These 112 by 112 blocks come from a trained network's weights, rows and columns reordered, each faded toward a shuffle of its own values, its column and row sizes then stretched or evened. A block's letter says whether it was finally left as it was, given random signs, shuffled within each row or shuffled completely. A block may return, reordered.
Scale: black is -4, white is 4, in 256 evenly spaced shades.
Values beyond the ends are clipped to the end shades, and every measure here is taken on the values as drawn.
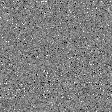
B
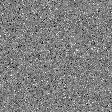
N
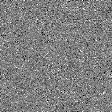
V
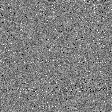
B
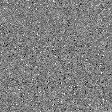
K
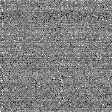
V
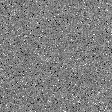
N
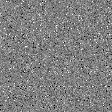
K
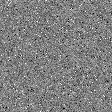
N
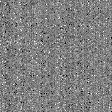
V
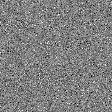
B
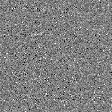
V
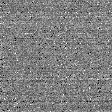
V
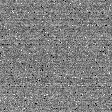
B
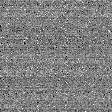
V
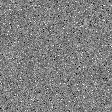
N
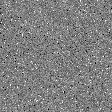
N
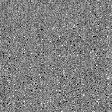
V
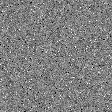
N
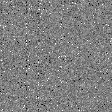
K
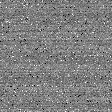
B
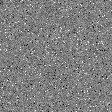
N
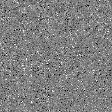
V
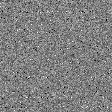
B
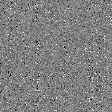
K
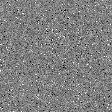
K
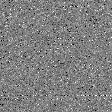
B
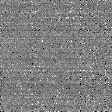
V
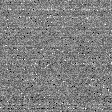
B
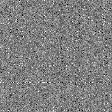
V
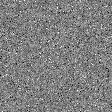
N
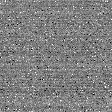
B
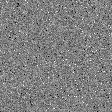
N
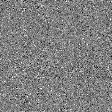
K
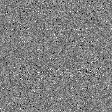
K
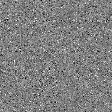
V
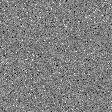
N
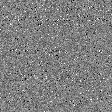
B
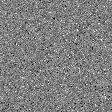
N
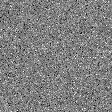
N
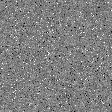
N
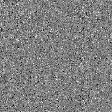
V
